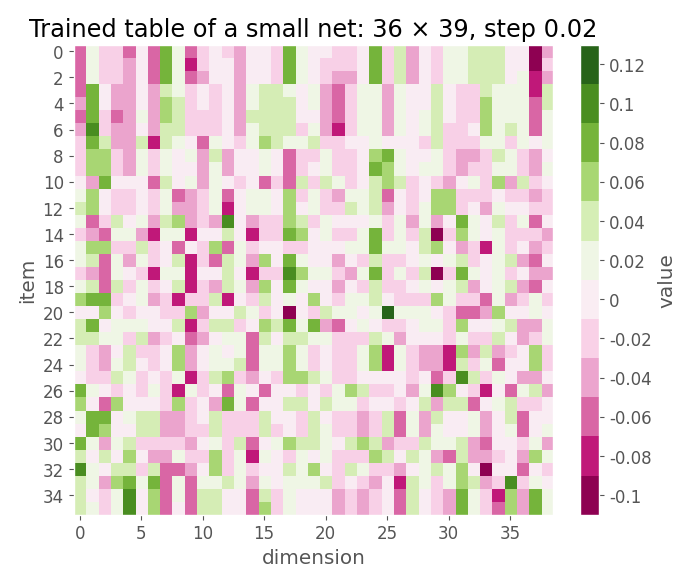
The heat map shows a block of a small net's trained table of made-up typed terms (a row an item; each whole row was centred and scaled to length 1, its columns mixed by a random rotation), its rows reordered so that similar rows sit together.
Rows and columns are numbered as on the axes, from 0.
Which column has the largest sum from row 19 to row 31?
0
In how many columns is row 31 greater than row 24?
14
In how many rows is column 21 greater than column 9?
20
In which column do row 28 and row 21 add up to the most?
1
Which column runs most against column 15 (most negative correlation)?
21
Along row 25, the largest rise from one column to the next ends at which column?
31
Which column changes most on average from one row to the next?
29
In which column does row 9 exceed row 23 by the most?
25
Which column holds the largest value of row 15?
24
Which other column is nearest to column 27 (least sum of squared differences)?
38
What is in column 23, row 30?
0.06
